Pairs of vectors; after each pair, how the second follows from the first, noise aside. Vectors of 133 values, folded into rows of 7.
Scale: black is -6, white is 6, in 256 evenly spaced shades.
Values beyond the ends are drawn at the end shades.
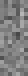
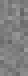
negated, shrunk.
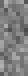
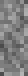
reversed.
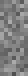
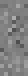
wrapped around, negated, partly zeroed.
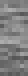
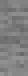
negated, shrunk.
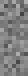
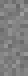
negated, shrunk.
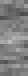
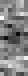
reversed, negated, scaled up.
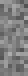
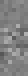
wrapped around, negated, partly zeroed.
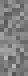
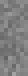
negated, shrunk.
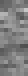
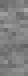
shrunk.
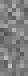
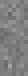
shrunk.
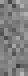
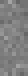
negated, shrunk.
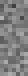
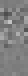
wrapped around, negated, partly zeroed.
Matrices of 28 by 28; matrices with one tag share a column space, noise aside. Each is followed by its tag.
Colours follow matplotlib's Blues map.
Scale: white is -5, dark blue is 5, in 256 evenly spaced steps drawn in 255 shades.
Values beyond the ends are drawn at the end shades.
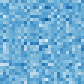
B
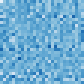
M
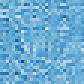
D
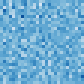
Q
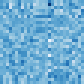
Q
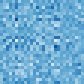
B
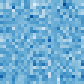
Q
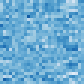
M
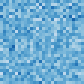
D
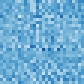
M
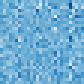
Q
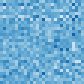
D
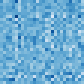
M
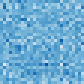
B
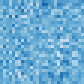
Q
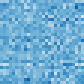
B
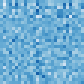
Q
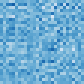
D
